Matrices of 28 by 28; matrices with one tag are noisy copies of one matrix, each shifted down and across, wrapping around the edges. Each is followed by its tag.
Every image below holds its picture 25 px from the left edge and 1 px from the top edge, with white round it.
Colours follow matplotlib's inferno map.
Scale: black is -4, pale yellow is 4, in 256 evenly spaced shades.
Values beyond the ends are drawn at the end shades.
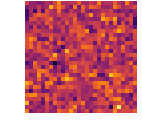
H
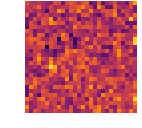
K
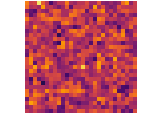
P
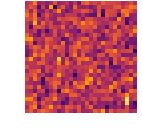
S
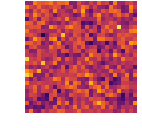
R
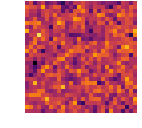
H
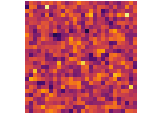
P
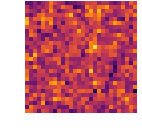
H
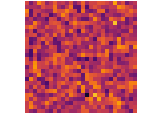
K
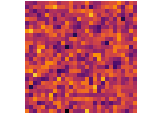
P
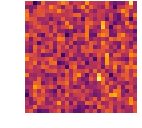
S
